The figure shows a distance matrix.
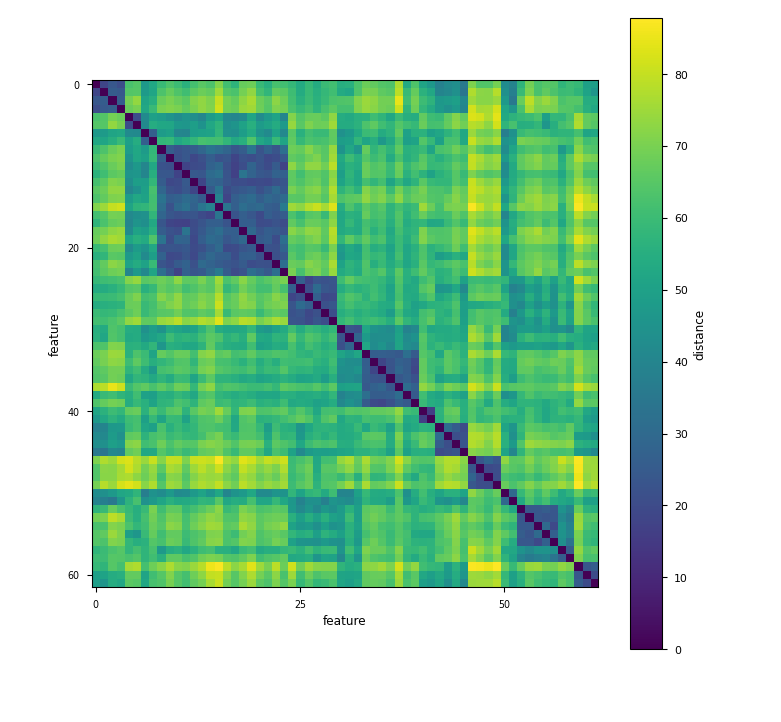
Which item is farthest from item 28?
15
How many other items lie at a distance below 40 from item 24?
5
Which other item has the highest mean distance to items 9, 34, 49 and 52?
59
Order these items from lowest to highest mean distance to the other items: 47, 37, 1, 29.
1, 29, 37, 47
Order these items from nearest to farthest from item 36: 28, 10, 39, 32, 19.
39, 32, 28, 19, 10
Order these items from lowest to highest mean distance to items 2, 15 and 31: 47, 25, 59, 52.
25, 52, 59, 47
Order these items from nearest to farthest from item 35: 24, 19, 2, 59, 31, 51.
31, 51, 24, 19, 2, 59
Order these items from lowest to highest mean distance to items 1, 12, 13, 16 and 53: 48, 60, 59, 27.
27, 60, 48, 59
